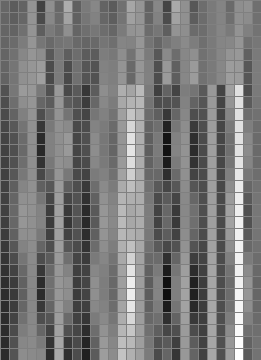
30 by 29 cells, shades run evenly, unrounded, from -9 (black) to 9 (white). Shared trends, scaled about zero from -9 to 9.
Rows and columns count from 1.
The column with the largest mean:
27
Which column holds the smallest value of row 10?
19
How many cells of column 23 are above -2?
7
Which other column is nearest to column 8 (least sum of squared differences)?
20
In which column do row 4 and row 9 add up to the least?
10
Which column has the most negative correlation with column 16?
25
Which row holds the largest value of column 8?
1
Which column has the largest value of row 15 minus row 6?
15
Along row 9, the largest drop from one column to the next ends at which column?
28
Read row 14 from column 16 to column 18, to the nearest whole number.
3 -2 -1
